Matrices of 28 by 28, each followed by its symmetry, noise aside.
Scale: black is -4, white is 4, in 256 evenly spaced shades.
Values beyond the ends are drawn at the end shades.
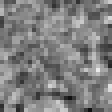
antisymmetric.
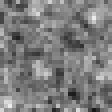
symmetric across the other diagonal.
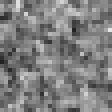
antisymmetric.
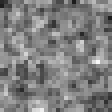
no symmetry.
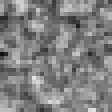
no symmetry.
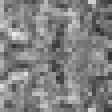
mirrored top to bottom.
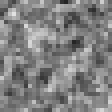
symmetric.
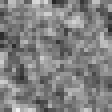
antisymmetric.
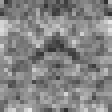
mirrored left to right.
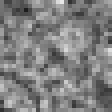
symmetric across the other diagonal.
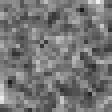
symmetric.
